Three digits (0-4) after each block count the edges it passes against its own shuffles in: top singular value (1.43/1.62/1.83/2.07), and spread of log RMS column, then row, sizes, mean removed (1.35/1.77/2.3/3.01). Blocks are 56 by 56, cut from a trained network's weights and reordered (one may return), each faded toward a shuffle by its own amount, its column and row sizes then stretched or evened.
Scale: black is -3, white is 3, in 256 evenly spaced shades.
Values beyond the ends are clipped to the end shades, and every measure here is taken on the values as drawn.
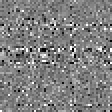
3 2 3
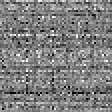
3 1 3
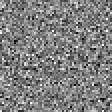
0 0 1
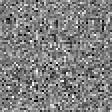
2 1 0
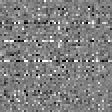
3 2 3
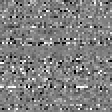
0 1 4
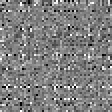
4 3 3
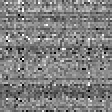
3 2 2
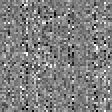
0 4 1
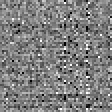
1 3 0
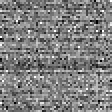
3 2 0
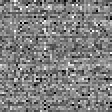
1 1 1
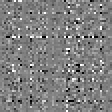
3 4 3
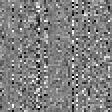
4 4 0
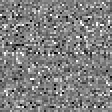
1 0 2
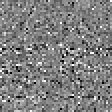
2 1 2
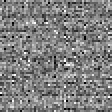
1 2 1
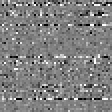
4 1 4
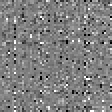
0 3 2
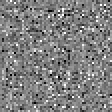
1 2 1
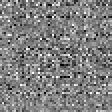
4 0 3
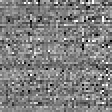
1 2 2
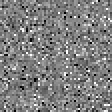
1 2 1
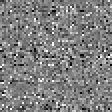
1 1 2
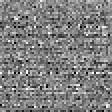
1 0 3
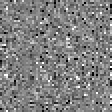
0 3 0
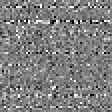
3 1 3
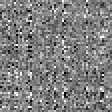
4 3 1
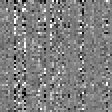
3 4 1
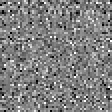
2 1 1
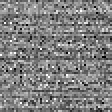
2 0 1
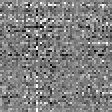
1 3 3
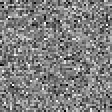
0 0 0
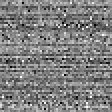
3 0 2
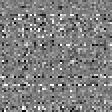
1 3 4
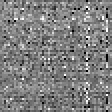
1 3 1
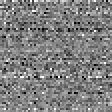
1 0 3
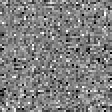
1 2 1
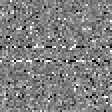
3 0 2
